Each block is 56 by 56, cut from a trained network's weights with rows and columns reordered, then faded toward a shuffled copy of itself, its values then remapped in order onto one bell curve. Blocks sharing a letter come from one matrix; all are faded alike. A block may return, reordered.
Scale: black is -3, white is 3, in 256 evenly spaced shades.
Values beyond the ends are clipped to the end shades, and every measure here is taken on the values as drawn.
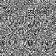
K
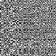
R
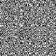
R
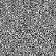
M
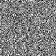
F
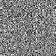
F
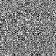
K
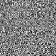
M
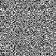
K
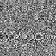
M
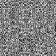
K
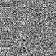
F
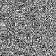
F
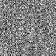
F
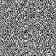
K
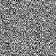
K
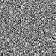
F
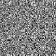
K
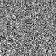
F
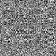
K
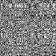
R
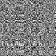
R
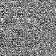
K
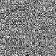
K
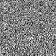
F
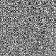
F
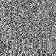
F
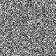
F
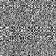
M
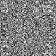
K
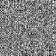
F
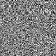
F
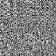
K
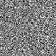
F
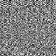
M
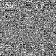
M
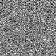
F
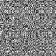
R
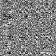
R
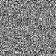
F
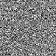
M
